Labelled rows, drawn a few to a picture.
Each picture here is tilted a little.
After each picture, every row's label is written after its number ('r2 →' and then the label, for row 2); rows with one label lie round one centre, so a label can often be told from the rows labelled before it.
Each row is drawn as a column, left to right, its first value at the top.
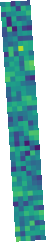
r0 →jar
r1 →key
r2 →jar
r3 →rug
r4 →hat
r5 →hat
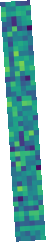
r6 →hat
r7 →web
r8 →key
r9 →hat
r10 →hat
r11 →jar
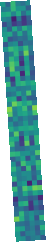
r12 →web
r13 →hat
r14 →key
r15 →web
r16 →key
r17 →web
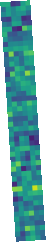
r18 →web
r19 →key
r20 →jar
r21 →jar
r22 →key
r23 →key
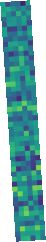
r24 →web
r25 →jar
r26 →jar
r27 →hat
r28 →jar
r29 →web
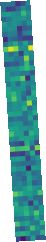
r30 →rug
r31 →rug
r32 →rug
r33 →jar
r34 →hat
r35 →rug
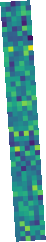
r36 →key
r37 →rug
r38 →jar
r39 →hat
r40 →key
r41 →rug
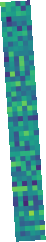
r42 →web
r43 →key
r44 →web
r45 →hat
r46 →web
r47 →jar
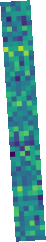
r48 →rug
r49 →key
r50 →hat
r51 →rug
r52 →key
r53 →web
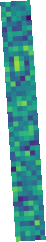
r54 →jar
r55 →web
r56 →hat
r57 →hat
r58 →rug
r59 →key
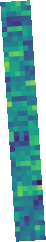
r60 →hat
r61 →key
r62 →key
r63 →key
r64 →web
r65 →web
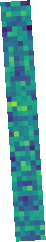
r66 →jar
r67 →hat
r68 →web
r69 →web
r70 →hat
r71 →jar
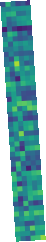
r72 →jar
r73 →web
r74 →hat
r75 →jar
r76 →jar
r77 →jar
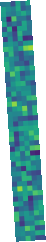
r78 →hat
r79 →key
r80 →jar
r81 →web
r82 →rug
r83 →rug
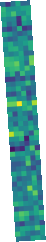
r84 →hat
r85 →hat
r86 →hat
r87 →key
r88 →jar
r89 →hat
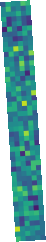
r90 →jar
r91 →key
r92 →rug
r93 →hat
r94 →web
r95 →key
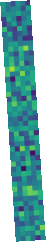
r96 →key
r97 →hat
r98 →jar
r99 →key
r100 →rug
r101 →jar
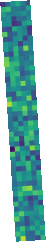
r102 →hat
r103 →jar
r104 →key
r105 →web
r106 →rug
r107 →jar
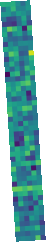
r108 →web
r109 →key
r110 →key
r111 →web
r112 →jar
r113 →key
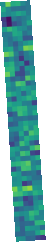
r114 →key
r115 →key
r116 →web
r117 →web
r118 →rug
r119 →rug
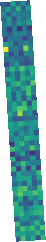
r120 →rug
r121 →jar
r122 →web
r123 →jar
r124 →rug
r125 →jar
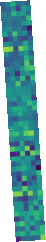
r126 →rug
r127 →rug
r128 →web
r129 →rug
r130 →hat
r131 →jar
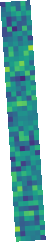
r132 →jar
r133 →key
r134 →hat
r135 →hat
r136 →key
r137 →rug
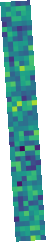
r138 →key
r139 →web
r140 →hat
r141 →jar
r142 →jar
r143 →hat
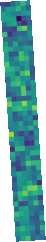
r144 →hat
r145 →jar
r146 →jar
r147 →key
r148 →key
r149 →web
